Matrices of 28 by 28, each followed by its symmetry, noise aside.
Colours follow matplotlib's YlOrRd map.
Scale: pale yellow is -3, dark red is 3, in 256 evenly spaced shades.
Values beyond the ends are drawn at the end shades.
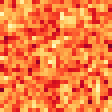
no symmetry.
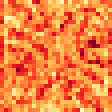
same after a half turn.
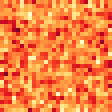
antisymmetric.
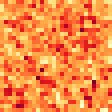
symmetric across the other diagonal.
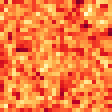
symmetric across the other diagonal.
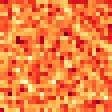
symmetric across the other diagonal.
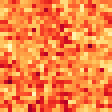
antisymmetric.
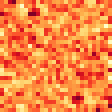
same after a half turn.
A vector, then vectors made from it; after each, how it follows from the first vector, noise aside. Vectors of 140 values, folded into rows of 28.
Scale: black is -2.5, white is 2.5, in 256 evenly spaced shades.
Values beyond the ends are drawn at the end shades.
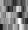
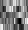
negated.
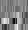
wrapped around, negated, partly zeroed.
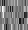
wrapped around, partly zeroed.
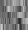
negated, shrunk.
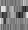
wrapped around, partly zeroed.
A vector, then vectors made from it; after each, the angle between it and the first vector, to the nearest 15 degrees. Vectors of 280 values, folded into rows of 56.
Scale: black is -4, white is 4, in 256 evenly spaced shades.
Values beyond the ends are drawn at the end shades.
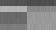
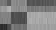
45 degrees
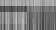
150 degrees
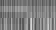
60 degrees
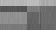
165 degrees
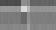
45 degrees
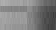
120 degrees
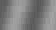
90 degrees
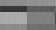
135 degrees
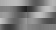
105 degrees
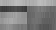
165 degrees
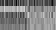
30 degrees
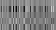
105 degrees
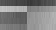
15 degrees
